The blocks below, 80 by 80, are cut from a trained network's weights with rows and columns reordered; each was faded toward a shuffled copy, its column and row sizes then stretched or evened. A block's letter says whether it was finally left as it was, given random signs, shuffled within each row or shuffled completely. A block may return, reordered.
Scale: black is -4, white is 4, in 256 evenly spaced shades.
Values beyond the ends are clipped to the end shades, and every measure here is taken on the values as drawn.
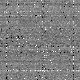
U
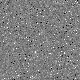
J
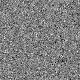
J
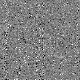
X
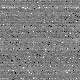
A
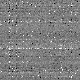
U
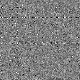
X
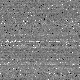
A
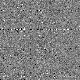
X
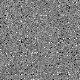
X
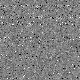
A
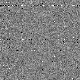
X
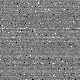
A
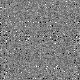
X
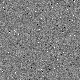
J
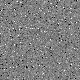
J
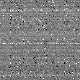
U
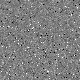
J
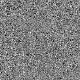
X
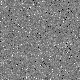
J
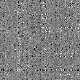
U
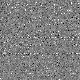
A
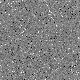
J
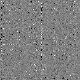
X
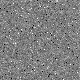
J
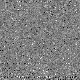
A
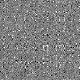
U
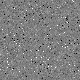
J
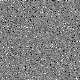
A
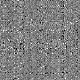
U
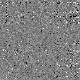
X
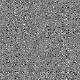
X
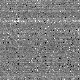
U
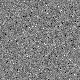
J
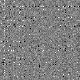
U
